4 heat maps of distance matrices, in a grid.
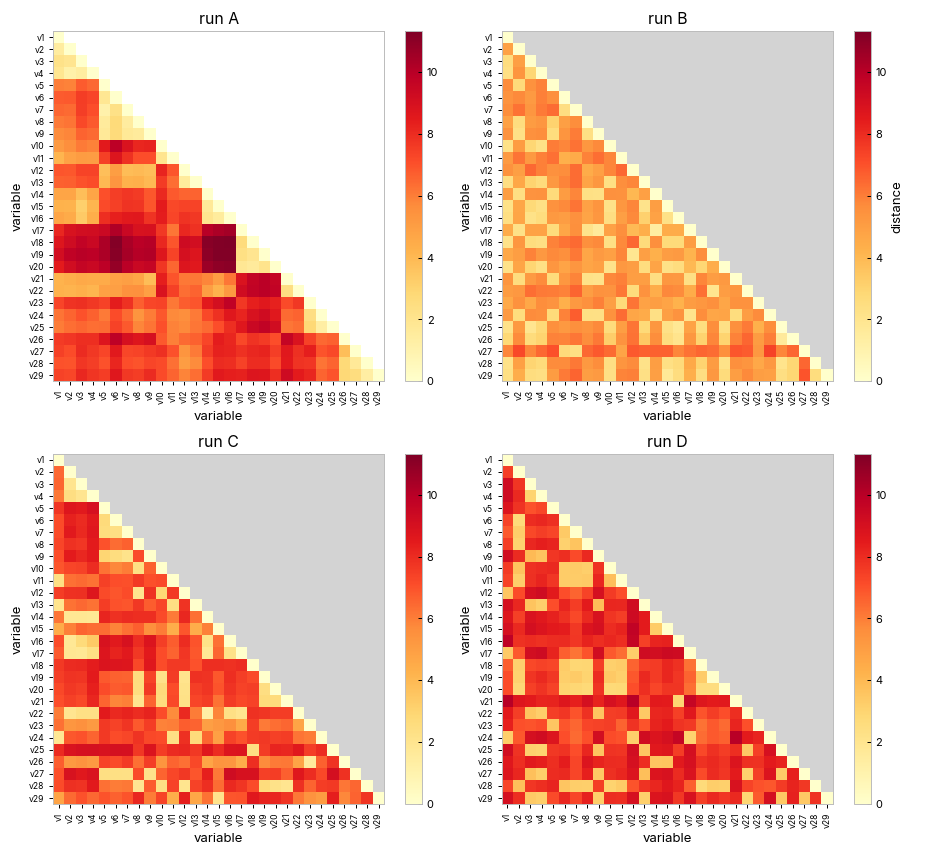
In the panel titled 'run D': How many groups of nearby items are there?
6
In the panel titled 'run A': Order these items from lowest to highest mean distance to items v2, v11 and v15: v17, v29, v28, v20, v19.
v28, v29, v17, v20, v19
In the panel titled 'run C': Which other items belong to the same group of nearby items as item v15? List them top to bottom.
v29
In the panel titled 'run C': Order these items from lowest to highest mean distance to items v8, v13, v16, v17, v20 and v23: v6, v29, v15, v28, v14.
v14, v28, v15, v29, v6
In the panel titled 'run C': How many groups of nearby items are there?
7
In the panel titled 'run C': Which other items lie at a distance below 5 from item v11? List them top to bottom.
v1, v13, v15, v24, v29
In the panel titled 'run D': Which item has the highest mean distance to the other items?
v21
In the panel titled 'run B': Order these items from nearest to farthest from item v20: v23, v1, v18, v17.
v1, v18, v17, v23
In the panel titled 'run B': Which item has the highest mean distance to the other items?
v27
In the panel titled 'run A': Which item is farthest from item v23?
v16
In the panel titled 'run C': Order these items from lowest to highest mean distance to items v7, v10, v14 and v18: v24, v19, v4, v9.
v19, v9, v4, v24
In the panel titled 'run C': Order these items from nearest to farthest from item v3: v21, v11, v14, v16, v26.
v14, v16, v26, v11, v21
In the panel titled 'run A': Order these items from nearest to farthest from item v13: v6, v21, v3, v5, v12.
v12, v5, v6, v21, v3
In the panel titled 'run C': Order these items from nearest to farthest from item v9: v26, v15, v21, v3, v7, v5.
v7, v5, v15, v21, v26, v3
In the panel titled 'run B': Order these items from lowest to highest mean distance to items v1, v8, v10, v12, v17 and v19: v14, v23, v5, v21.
v14, v21, v5, v23
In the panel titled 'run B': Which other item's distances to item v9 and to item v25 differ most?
v26
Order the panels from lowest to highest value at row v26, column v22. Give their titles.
run C, run B, run D, run A
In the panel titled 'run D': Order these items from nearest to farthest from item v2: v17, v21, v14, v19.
v19, v17, v14, v21
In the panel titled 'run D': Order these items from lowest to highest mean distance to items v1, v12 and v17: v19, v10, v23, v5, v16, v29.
v19, v10, v23, v5, v29, v16
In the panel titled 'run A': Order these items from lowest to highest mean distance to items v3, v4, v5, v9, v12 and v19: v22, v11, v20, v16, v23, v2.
v2, v22, v11, v16, v23, v20
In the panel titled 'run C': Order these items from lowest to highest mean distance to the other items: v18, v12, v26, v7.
v26, v12, v7, v18
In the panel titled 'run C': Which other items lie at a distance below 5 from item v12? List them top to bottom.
v8, v10, v19, v20, v21, v28
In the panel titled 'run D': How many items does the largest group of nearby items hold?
10
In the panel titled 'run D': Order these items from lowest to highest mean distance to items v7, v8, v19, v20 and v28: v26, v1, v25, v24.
v24, v1, v25, v26
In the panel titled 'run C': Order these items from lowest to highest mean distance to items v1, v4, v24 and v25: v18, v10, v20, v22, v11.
v11, v22, v18, v10, v20
